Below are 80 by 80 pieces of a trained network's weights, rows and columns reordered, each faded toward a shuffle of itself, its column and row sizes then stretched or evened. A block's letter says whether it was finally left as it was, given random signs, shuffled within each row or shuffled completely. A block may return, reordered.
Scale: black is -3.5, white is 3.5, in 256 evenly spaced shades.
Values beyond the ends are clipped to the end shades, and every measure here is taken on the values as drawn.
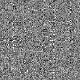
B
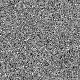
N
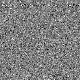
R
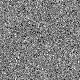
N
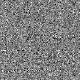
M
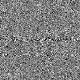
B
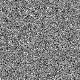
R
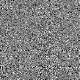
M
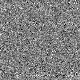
R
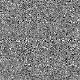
B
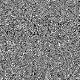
M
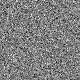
N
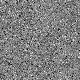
N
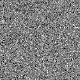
M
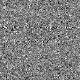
M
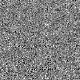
B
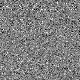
R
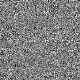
M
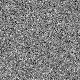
N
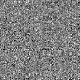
B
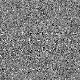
M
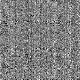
B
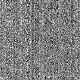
B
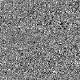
M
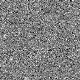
R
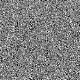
M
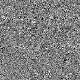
B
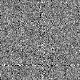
M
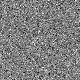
N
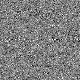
R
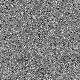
N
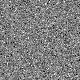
N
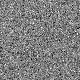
N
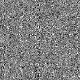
B
